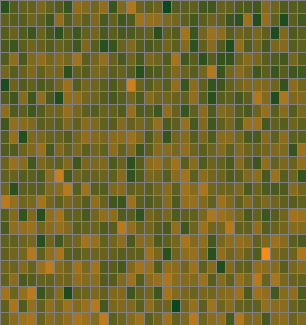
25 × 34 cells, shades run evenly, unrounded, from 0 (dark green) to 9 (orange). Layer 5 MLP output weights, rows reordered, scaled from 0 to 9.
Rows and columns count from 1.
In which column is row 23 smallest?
8
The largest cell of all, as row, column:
20, 30
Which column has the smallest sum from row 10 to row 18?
16
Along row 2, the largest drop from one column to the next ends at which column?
29
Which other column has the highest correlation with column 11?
2
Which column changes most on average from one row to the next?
15
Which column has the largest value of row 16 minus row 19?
5
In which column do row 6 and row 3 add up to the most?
24
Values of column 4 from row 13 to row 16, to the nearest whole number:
2 3 3 4
